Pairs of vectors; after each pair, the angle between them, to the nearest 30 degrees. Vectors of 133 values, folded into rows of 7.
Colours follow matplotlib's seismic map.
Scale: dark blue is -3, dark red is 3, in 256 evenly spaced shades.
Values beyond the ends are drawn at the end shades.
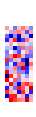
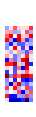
150 degrees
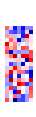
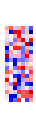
90 degrees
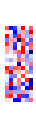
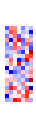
150 degrees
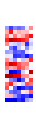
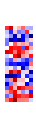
150 degrees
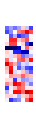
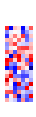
90 degrees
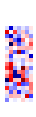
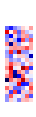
30 degrees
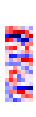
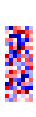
60 degrees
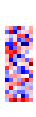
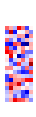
30 degrees
